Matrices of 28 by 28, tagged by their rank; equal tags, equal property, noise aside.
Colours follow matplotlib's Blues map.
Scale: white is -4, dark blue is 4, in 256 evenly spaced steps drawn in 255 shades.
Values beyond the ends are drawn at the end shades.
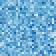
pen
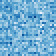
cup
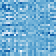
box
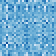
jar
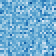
pen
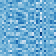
jar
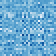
box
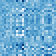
jar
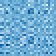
jar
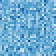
cup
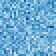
pen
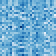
cup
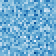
cup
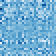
box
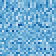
cup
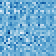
box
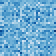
cup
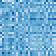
jar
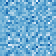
box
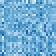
jar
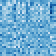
jar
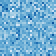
pen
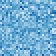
cup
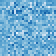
box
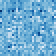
box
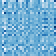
jar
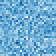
cup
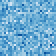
pen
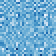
cup
